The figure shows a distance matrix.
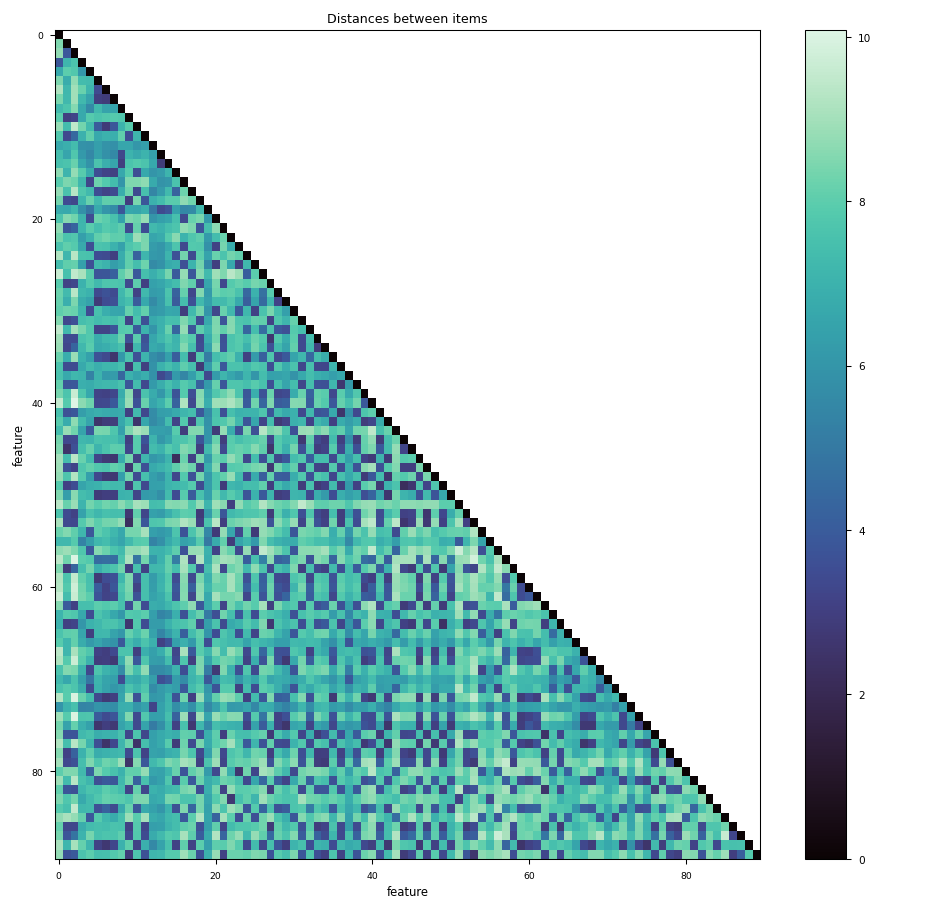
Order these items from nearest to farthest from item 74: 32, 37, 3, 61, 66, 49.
61, 32, 66, 37, 3, 49
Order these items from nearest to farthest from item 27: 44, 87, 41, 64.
64, 44, 41, 87
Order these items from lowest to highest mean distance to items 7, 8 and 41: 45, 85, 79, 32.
32, 45, 79, 85
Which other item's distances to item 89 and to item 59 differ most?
53
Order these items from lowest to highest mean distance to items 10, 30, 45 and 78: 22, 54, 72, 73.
73, 72, 54, 22
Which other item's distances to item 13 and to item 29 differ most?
14
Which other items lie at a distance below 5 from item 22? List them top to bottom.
51, 55, 83
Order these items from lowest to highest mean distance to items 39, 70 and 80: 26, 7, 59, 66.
7, 66, 59, 26
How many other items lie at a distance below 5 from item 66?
6
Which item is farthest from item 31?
51
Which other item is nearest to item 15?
46
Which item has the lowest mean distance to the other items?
75
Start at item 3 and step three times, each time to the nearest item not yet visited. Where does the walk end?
12
